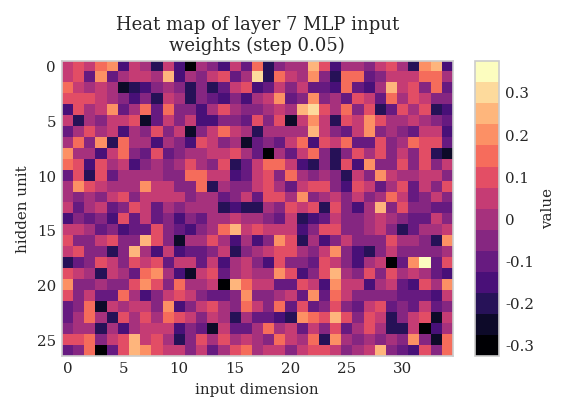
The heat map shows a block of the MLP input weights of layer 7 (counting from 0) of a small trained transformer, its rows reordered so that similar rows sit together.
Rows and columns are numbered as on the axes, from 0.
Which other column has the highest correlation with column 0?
29
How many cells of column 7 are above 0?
15
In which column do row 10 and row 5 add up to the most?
28
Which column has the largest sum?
22
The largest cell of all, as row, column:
18, 32
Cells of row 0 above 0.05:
9
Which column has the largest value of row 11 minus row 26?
3
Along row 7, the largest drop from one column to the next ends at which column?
4
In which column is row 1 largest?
17
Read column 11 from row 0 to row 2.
-0.3 0 -0.2
